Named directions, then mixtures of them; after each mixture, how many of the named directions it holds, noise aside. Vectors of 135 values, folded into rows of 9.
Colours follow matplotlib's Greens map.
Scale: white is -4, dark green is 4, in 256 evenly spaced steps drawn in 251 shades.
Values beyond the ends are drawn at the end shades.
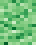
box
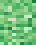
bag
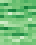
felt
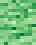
two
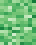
one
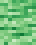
two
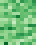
three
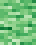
two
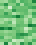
three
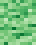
two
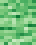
three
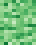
three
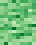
two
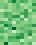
one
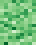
one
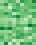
three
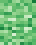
one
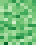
two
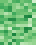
one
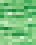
one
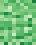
two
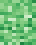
one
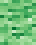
three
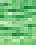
one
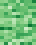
three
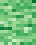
two
